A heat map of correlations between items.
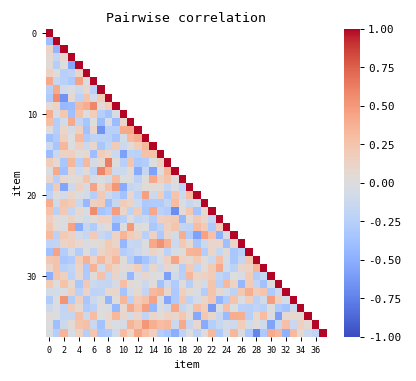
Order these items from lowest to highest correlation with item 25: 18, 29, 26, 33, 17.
29, 17, 26, 33, 18
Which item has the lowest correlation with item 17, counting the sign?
22
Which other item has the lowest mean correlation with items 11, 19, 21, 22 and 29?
5
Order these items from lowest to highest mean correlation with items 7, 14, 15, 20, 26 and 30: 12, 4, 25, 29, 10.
10, 12, 25, 29, 4
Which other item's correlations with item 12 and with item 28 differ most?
37
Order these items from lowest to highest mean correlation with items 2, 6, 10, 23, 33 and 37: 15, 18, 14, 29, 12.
15, 18, 29, 14, 12
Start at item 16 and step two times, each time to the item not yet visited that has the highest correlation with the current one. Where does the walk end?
1
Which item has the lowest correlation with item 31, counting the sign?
35
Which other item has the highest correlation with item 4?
6
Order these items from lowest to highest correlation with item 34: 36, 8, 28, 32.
32, 28, 8, 36
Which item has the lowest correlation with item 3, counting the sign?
4
